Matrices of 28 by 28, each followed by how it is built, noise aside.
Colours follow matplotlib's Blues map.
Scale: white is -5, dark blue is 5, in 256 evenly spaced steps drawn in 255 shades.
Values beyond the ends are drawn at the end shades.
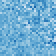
upper triangular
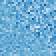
upper triangular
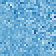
upper triangular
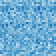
repeating columns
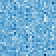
uneven columns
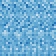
repeating columns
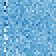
uneven columns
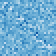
banded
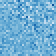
upper triangular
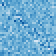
banded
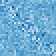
banded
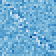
banded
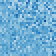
upper triangular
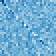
diagonal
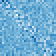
banded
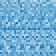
repeating columns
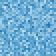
repeating columns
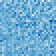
upper triangular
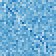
diagonal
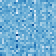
uneven columns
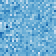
uneven columns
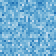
repeating columns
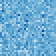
uneven columns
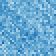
Toeplitz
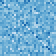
diagonal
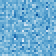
uneven columns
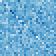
diagonal
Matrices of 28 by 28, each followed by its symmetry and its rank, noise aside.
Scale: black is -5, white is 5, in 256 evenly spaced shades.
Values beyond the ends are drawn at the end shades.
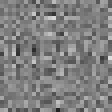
antisymmetric, rank four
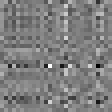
no symmetry, rank three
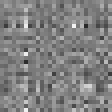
no symmetry, rank three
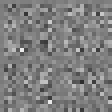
no symmetry, rank six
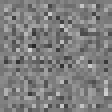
no symmetry, rank six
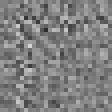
antisymmetric, rank four
